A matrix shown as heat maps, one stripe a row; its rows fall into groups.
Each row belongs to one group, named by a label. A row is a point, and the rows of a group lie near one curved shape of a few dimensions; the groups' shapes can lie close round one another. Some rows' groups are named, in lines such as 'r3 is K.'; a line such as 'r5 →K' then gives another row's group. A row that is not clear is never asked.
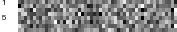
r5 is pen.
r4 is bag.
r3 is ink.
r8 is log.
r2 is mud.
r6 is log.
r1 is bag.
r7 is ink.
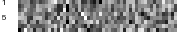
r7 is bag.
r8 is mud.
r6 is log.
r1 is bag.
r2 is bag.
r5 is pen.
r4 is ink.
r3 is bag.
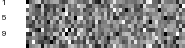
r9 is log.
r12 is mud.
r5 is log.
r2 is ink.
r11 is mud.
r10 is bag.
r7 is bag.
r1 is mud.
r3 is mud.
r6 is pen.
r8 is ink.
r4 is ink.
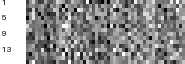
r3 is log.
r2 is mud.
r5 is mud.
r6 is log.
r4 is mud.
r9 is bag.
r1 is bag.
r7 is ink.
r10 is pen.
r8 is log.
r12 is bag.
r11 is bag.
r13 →mud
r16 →mud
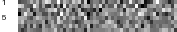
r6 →log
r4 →mud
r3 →bag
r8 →bag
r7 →pen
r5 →pen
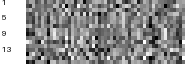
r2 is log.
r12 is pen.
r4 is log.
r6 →pen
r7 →ink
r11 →ink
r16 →pen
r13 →bag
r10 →pen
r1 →log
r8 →pen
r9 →pen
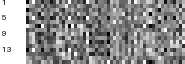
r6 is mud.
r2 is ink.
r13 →mud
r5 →mud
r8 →pen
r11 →bag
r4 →pen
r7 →ink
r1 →mud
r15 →ink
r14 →bag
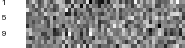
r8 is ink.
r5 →bag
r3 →ink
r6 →pen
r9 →ink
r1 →bag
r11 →log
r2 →log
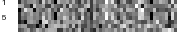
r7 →bag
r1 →mud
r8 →bag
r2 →pen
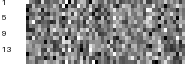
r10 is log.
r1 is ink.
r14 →mud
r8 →pen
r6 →mud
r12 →ink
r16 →pen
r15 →bag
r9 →pen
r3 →mud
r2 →log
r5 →mud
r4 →bag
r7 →mud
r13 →ink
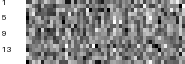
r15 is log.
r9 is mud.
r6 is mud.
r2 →ink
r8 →mud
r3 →bag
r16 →mud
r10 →ink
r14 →ink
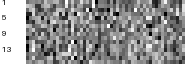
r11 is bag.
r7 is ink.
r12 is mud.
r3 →bag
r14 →bag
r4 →log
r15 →bag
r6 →pen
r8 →bag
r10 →mud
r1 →pen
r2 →pen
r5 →mud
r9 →pen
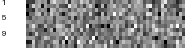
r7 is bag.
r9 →bag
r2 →mud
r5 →bag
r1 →pen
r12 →log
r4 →mud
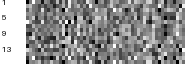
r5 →log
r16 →mud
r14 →pen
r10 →mud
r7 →log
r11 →bag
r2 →ink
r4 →log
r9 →log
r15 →mud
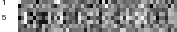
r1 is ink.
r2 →mud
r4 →mud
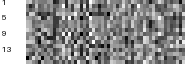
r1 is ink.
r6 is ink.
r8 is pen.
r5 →ink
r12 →bag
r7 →ink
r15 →mud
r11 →pen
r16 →pen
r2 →log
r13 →ink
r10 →mud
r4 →bag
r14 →log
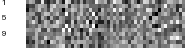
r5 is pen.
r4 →pen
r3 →mud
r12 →bag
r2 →pen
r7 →pen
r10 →bag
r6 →bag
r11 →pen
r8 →ink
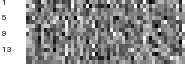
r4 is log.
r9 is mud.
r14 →pen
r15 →bag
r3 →pen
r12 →pen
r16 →log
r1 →ink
